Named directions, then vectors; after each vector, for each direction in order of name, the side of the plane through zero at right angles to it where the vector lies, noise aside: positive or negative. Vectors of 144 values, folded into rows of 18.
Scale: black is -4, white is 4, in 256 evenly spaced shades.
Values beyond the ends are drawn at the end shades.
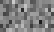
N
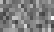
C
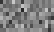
negative, positive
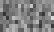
positive, positive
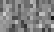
negative, negative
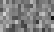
negative, negative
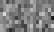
negative, negative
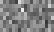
positive, negative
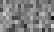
negative, negative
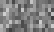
negative, negative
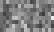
positive, positive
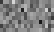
negative, positive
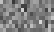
positive, negative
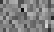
negative, positive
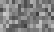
negative, negative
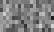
negative, negative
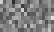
positive, negative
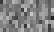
negative, positive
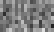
positive, positive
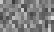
positive, negative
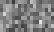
negative, negative
